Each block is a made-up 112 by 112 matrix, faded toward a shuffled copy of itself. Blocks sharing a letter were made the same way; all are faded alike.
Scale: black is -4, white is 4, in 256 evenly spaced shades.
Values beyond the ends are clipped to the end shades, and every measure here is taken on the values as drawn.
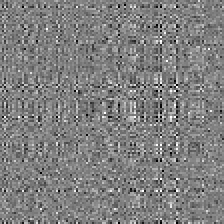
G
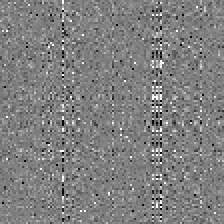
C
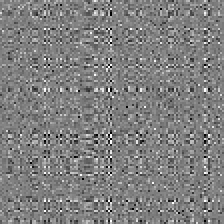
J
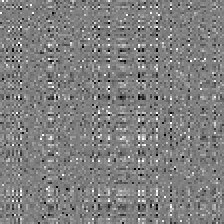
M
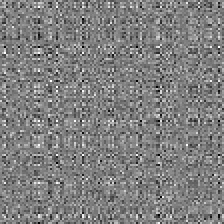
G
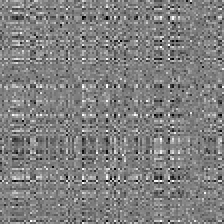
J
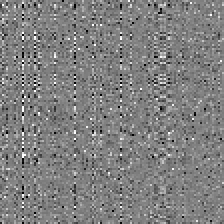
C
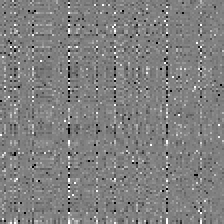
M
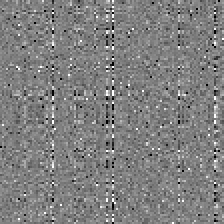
C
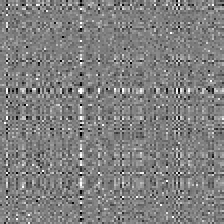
J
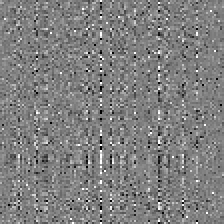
C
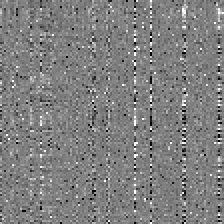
C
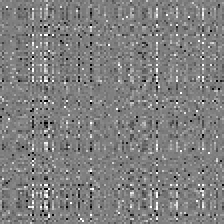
M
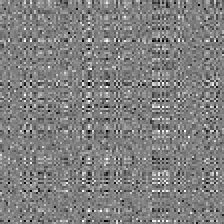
J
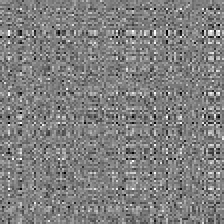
G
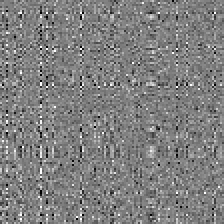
C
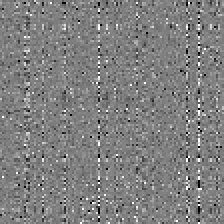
C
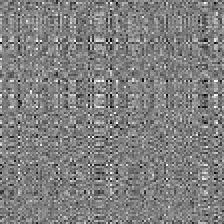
G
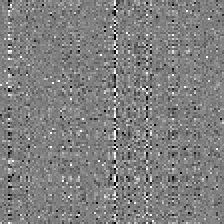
C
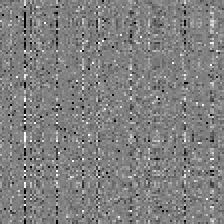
C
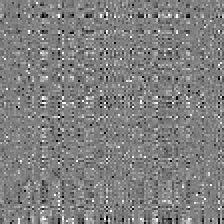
M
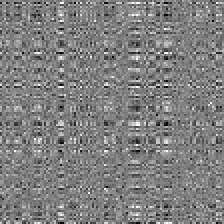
J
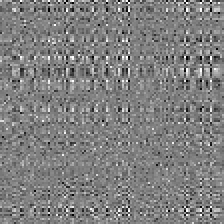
J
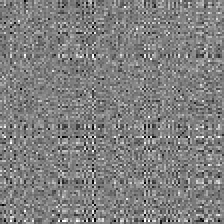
G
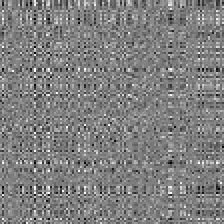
J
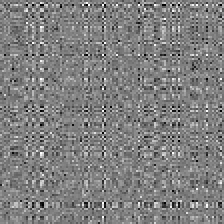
J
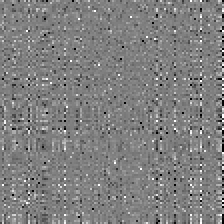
M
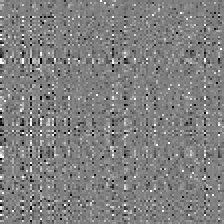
M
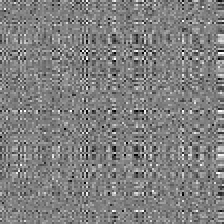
J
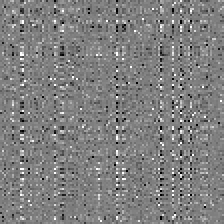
M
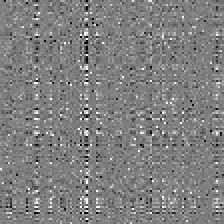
M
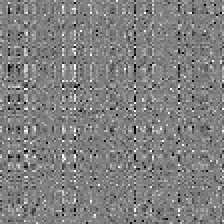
M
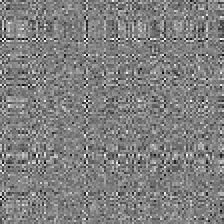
G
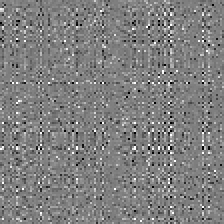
M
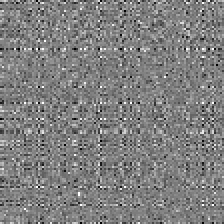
G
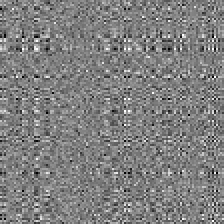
G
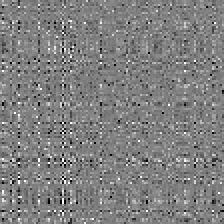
M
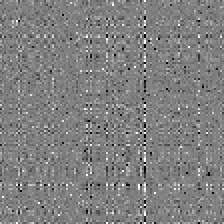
M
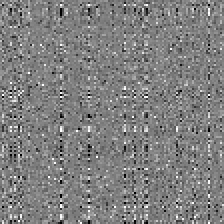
C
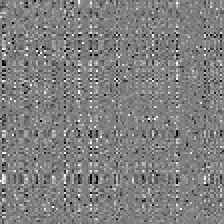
M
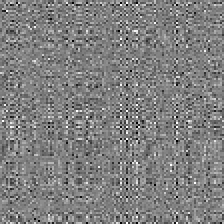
G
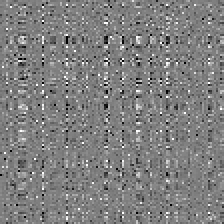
M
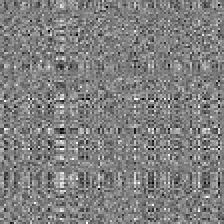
G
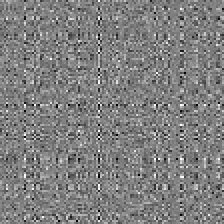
G
